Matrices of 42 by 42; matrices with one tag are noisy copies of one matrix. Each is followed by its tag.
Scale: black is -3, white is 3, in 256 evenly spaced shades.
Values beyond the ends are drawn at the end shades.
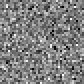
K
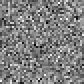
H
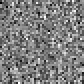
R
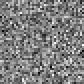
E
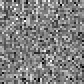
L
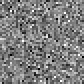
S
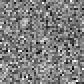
K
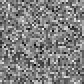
H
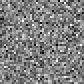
H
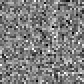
E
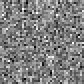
L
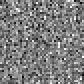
R
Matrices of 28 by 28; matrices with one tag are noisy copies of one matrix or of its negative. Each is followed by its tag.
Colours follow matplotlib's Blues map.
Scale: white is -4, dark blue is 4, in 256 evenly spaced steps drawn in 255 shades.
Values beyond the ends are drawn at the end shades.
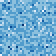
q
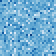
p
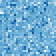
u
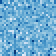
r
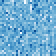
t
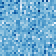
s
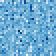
t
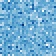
q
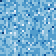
p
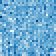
r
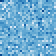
q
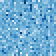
t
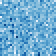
r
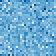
q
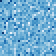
p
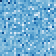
p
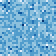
q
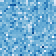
u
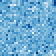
u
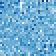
s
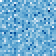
p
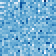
s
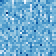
t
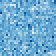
u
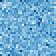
q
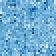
u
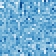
s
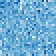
s
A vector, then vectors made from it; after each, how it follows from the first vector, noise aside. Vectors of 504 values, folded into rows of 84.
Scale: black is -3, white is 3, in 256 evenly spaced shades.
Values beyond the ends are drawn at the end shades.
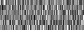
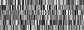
copied.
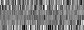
partly zeroed.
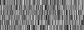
negated, shrunk.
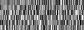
wrapped around.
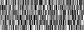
copied.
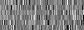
negated, partly zeroed.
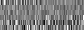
partly zeroed.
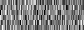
reversed, negated.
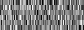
reversed, negated.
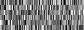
wrapped around.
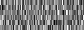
copied.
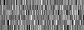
negated, partly zeroed.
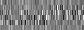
partly zeroed.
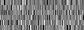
negated, partly zeroed.
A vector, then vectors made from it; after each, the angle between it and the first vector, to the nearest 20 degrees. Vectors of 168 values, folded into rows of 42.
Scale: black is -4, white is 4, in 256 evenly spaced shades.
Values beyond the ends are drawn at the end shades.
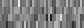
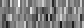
40 degrees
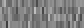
80 degrees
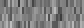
140 degrees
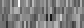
20 degrees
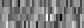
160 degrees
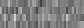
100 degrees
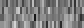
80 degrees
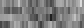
60 degrees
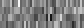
20 degrees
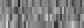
140 degrees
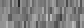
160 degrees
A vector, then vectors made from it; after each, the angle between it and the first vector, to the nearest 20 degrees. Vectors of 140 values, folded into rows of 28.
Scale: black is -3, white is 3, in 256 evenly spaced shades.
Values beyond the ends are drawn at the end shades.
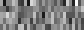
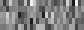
40 degrees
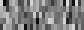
40 degrees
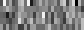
160 degrees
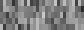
140 degrees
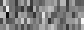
120 degrees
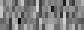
80 degrees
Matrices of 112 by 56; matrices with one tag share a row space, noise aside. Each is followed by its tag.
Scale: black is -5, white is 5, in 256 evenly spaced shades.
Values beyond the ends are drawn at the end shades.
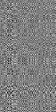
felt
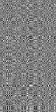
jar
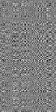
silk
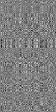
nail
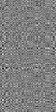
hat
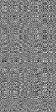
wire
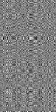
jar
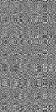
wire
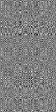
nail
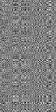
silk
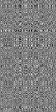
nail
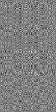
nail
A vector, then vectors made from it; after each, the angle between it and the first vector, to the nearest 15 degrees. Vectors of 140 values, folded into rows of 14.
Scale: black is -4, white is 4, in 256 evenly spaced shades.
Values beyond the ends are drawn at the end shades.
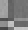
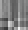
45 degrees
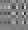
90 degrees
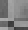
165 degrees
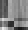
165 degrees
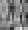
60 degrees
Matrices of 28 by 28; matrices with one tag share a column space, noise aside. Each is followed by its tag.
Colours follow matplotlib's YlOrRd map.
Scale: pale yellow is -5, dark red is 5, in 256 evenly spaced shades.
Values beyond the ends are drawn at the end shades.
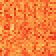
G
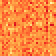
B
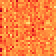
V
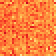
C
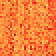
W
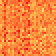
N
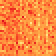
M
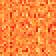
B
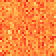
G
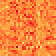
M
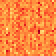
G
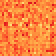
B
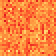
G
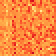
N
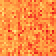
G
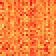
W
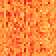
B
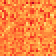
B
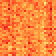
W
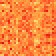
C
